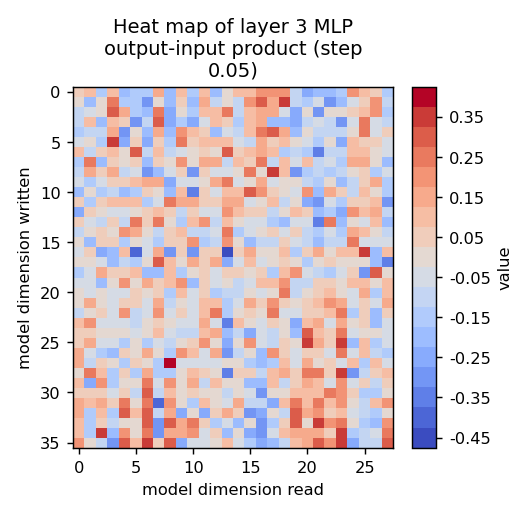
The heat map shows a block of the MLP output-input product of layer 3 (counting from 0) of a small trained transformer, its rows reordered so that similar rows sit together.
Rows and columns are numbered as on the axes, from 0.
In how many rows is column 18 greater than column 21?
20
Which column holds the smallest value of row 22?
26
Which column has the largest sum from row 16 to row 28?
23
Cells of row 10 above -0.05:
16
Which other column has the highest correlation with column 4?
6
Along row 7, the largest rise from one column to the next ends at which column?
1
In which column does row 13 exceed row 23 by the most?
13
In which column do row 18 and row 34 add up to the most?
2
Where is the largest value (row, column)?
27, 8
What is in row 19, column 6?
0.15
